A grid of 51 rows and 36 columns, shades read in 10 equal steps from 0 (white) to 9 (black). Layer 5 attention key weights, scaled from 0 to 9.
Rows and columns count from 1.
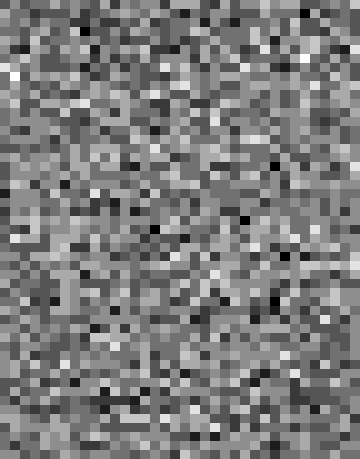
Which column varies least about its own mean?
5
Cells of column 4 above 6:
5
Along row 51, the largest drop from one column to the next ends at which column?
19
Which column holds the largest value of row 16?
6
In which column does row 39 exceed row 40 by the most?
29
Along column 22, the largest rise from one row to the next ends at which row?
49
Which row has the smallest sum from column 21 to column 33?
30
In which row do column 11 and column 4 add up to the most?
46
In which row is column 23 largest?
34
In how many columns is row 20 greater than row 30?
21
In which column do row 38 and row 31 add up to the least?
22
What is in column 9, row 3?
7
